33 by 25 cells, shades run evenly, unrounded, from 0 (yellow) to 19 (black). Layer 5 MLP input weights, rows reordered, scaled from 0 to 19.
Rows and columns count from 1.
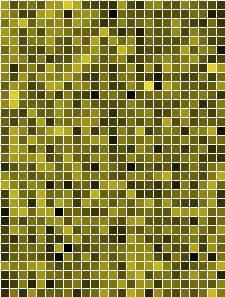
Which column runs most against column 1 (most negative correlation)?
16
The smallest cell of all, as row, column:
10, 17
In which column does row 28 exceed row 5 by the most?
6
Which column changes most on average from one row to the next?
15
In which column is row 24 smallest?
3
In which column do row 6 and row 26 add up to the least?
2
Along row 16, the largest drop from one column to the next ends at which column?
14
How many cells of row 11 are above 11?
10
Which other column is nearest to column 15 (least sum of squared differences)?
11
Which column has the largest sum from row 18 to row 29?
1
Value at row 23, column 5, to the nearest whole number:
4
